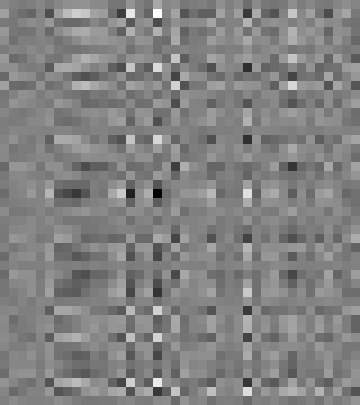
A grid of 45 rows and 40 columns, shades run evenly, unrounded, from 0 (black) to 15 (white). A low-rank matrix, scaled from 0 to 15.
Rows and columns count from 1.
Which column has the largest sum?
28
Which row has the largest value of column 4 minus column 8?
22
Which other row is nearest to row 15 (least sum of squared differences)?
30
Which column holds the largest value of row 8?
18
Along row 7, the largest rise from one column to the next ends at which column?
20
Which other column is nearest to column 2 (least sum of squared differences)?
19
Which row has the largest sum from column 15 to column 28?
10
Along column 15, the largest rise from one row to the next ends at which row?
43
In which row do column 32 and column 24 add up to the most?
44
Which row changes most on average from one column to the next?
2
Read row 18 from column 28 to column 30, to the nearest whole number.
9 8 8
